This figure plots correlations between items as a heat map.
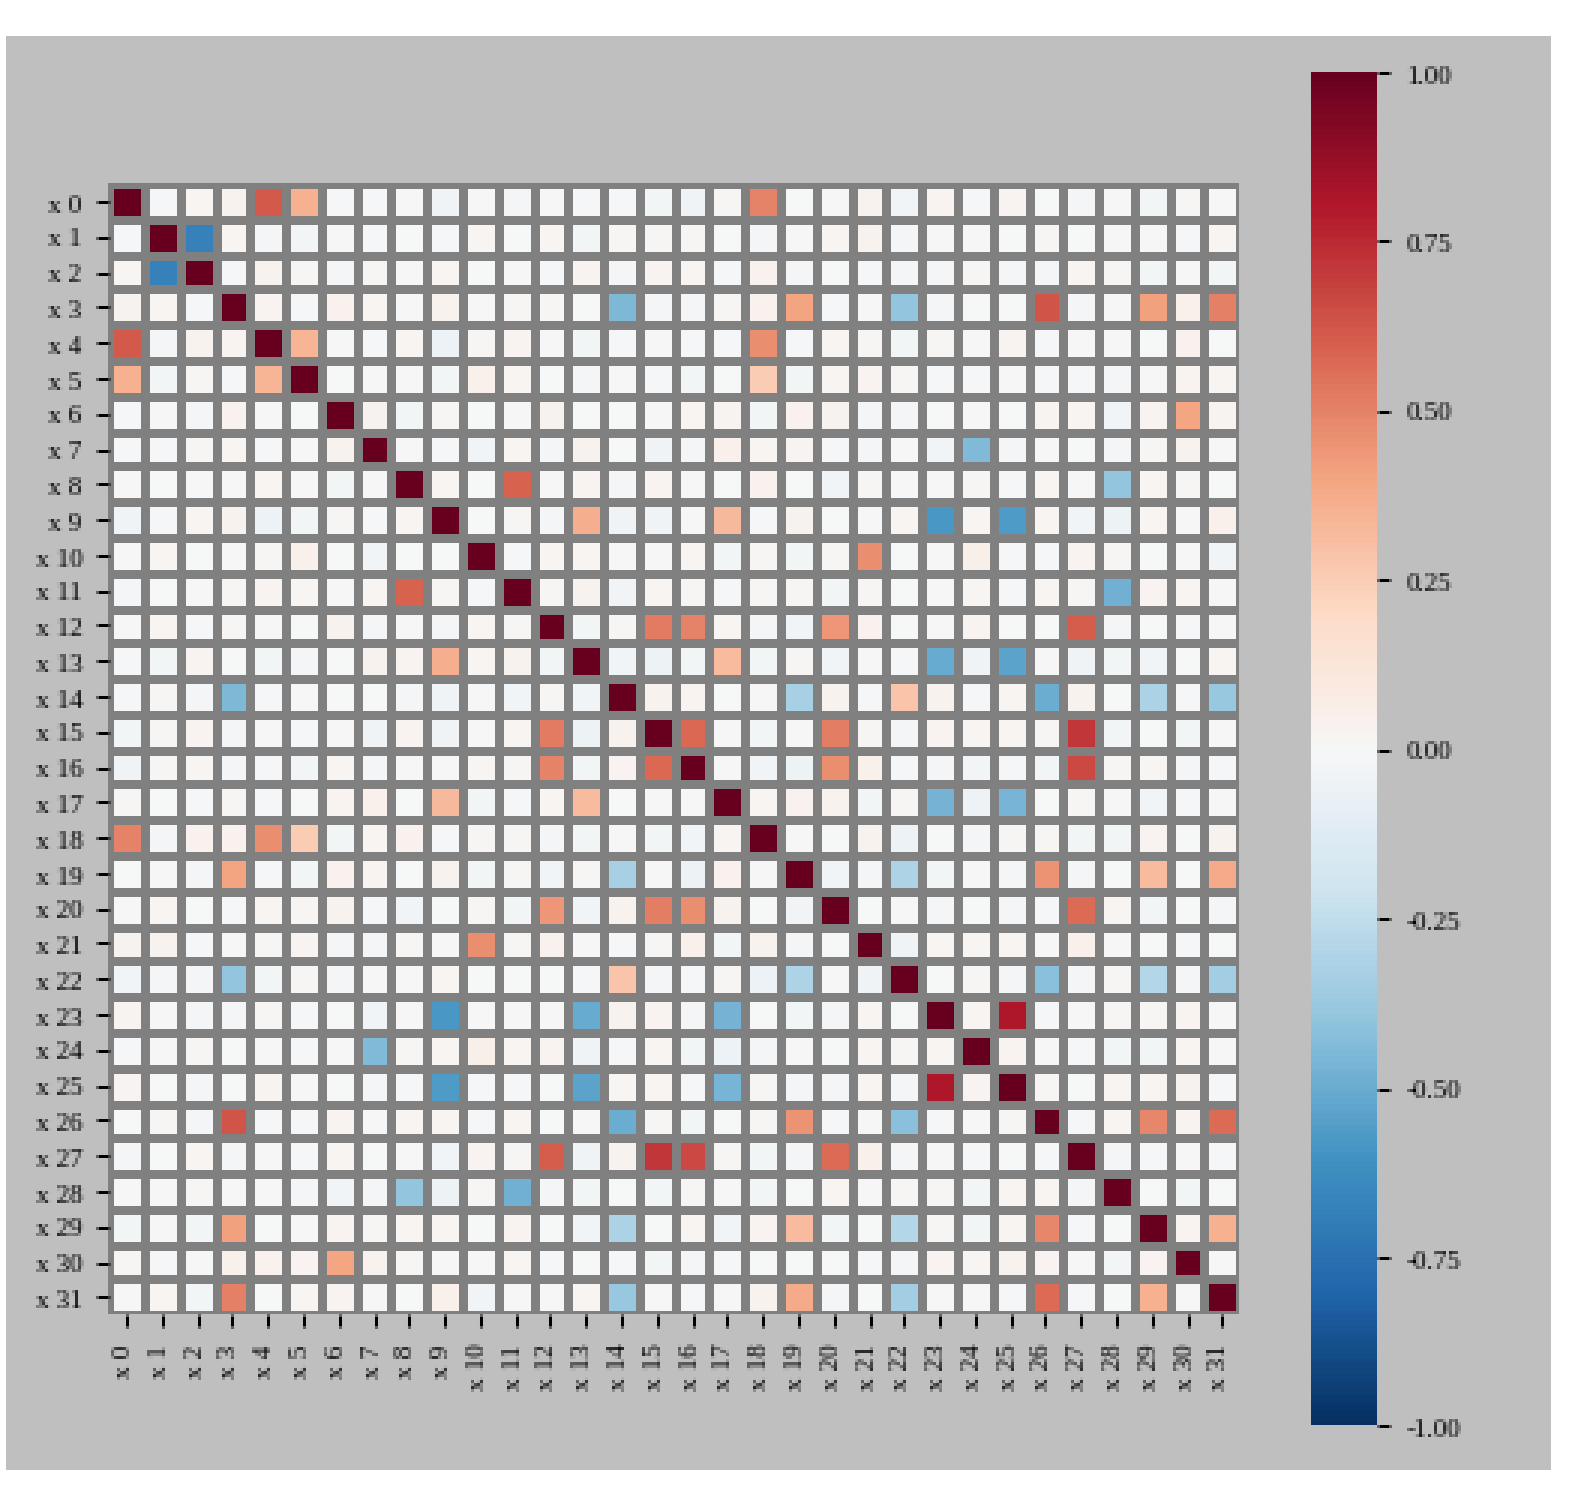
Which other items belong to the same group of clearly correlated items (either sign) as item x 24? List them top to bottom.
x 7
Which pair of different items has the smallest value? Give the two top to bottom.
x 1, x 2
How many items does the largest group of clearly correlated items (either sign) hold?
7
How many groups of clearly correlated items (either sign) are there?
9
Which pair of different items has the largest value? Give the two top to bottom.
x 23, x 25
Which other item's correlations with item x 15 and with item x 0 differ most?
x 27
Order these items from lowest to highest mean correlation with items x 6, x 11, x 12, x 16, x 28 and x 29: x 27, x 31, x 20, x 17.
x 17, x 31, x 20, x 27
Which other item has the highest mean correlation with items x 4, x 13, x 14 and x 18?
x 0
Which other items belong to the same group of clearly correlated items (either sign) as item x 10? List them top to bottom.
x 21
